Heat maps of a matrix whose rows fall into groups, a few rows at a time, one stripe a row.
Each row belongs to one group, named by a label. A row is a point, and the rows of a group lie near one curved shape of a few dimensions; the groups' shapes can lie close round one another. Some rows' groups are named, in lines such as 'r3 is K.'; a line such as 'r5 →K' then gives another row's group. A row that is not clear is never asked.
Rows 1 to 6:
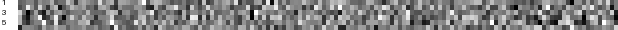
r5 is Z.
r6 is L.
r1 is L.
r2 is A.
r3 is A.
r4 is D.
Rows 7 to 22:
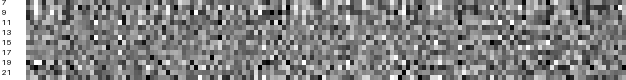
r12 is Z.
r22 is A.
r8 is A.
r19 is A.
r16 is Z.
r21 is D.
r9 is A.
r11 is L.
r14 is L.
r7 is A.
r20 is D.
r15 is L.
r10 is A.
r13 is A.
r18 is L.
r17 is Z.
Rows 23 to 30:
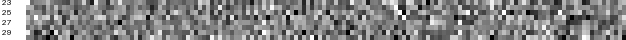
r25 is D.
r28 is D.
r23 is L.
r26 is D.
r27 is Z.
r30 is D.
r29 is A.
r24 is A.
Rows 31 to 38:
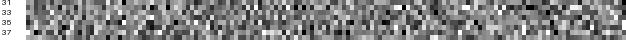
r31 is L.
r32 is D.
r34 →L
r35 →L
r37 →A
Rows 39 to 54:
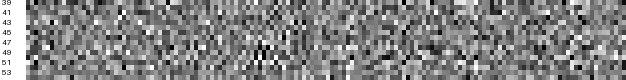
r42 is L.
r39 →D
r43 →D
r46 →L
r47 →A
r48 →D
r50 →L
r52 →L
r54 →D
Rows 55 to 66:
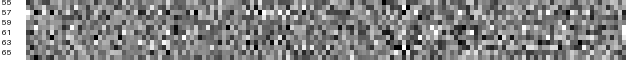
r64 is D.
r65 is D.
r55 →L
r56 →D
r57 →A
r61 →L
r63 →L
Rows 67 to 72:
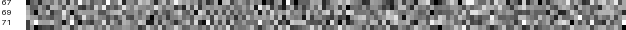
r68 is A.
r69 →D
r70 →L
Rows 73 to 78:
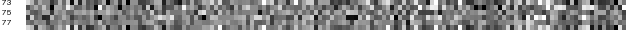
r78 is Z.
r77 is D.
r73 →Z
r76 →D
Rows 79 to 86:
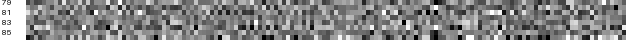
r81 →L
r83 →D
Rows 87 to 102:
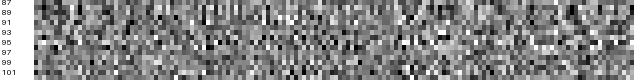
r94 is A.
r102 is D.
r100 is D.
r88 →D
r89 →D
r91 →A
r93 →Z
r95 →D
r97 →Z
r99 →L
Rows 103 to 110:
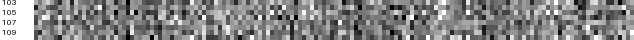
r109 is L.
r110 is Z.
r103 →Z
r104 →L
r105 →Z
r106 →A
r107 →D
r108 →L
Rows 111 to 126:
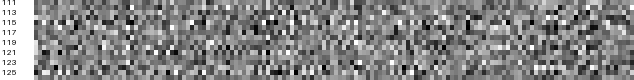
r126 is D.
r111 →D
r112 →L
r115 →A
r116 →Z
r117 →L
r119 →D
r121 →A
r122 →A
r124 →D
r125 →A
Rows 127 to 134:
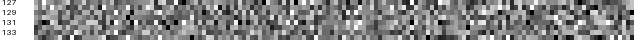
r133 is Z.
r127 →D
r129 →L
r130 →Z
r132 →A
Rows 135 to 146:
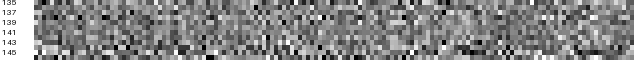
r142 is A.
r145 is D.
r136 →L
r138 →D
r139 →L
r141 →Z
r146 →D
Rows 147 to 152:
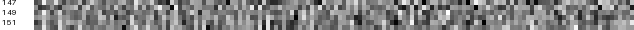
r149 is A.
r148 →D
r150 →A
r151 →L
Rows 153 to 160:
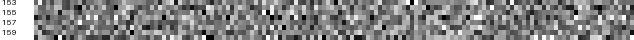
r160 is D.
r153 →D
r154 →Z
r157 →Z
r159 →L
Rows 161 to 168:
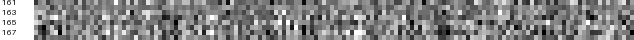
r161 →Z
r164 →D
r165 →L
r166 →A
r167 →D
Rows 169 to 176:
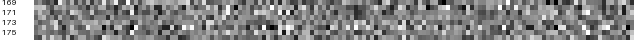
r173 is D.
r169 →Z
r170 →A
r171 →L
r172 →D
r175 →L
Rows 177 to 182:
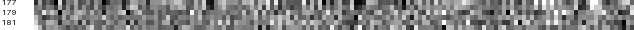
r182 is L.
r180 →A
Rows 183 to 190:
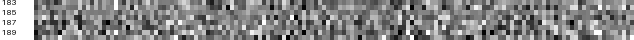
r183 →Z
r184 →Z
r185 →D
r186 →A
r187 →D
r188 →L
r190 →L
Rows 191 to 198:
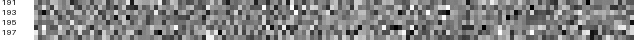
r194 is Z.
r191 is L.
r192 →A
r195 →D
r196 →L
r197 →L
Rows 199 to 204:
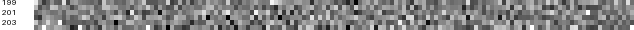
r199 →A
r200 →D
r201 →L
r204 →D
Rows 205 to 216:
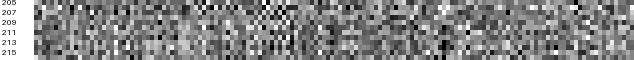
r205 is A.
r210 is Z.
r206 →D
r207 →Z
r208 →L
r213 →Z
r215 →Z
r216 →L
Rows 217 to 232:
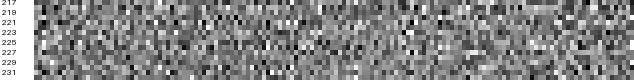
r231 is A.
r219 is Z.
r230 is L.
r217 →L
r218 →Z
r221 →A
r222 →D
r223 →A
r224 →Z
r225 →D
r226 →D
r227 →D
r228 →Z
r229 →D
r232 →A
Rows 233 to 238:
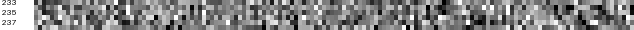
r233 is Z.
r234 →Z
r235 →Z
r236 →A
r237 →Z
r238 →D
